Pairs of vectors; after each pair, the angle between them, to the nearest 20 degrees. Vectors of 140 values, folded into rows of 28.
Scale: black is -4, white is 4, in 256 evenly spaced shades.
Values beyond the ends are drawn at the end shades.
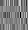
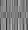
60 degrees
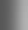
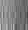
140 degrees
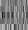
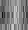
40 degrees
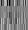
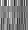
160 degrees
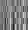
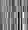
60 degrees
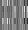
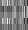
20 degrees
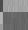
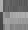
160 degrees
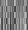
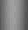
100 degrees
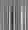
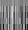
140 degrees
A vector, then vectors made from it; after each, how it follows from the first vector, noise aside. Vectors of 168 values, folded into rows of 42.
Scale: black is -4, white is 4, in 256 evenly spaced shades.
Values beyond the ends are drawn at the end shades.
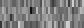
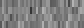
shrunk.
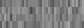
shrunk.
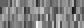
wrapped around, negated.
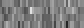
negated, partly zeroed.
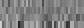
negated, partly zeroed.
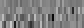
reversed, partly zeroed.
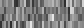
reversed, negated.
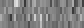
reversed, partly zeroed.
